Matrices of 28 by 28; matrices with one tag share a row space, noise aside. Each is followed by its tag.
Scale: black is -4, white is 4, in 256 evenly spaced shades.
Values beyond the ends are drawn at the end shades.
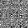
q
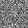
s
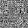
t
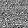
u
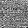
u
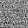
u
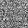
u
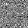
t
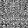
u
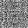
u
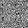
s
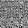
q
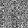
s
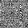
q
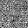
u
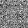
t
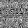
q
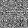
t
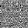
q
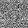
s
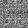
t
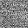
u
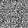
s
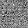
u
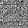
t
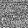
u
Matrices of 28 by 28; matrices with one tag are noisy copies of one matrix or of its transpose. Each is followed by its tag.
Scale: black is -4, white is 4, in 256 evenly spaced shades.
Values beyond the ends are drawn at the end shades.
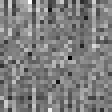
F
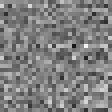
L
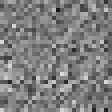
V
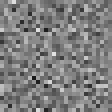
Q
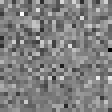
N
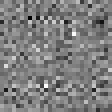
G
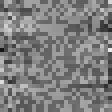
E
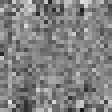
E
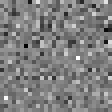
N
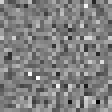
Q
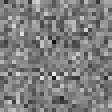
N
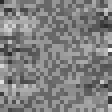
E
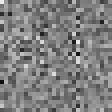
N
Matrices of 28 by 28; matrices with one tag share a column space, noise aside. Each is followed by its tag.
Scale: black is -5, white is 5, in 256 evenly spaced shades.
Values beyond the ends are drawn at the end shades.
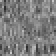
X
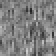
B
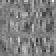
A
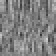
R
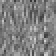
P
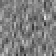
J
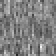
X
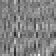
J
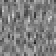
P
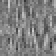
R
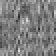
P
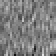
J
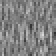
B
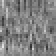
R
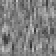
R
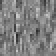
R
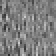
J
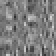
J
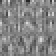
A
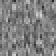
P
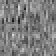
P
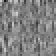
A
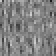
A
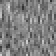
P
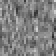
P
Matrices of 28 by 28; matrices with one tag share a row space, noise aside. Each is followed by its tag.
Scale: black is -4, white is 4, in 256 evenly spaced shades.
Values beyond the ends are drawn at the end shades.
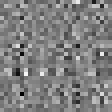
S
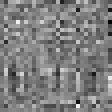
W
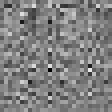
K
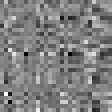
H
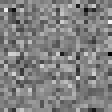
W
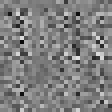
S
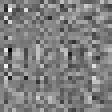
H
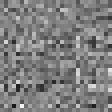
W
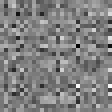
W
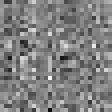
K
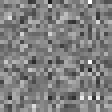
K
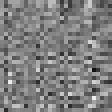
H
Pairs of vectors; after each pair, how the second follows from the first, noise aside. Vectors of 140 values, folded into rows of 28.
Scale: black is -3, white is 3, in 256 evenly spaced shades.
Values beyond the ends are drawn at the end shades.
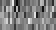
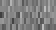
reversed, shrunk.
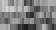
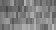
negated, shrunk.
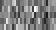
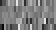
wrapped around, partly zeroed.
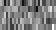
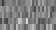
reversed, negated, shrunk.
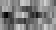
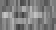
negated, shrunk.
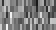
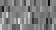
reversed, negated, partly zeroed.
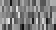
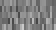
negated, shrunk.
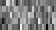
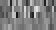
wrapped around, negated, partly zeroed.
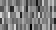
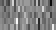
wrapped around, negated, partly zeroed.
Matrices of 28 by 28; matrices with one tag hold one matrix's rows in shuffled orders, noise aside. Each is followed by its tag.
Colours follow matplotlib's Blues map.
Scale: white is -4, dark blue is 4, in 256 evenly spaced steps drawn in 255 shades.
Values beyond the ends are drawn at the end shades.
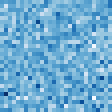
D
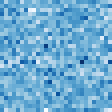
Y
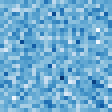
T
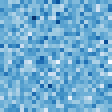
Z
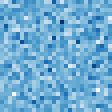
T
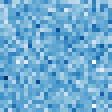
D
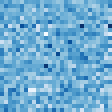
Y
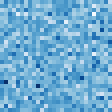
D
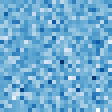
T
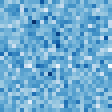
Z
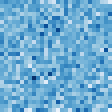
Z
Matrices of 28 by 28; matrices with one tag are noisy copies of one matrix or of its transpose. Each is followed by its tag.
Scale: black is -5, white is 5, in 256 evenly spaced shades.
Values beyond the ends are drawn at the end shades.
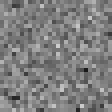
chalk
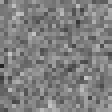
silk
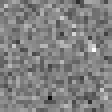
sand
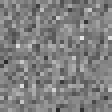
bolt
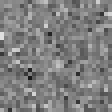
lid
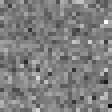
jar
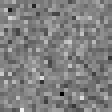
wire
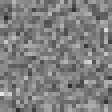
chalk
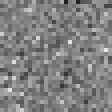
silk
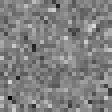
lid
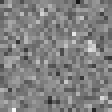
sand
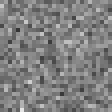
wire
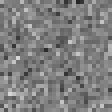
silk
